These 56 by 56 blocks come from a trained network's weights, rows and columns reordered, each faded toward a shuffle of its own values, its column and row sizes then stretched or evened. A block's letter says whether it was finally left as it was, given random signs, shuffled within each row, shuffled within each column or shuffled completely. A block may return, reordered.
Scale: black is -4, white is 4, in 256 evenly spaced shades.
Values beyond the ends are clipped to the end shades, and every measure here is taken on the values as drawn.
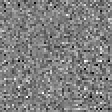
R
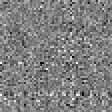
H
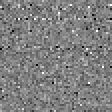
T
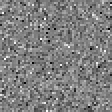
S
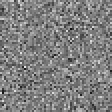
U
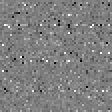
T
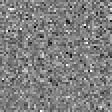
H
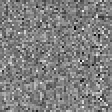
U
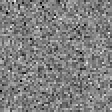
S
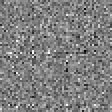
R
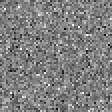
S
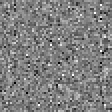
U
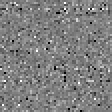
R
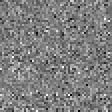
R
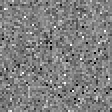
S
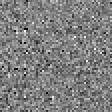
R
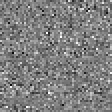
T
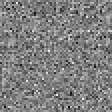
T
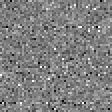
T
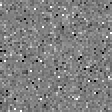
S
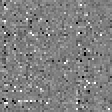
R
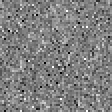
S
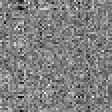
H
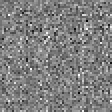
H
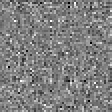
H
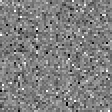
U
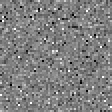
S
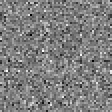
R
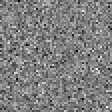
U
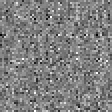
H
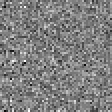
R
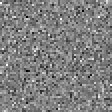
S
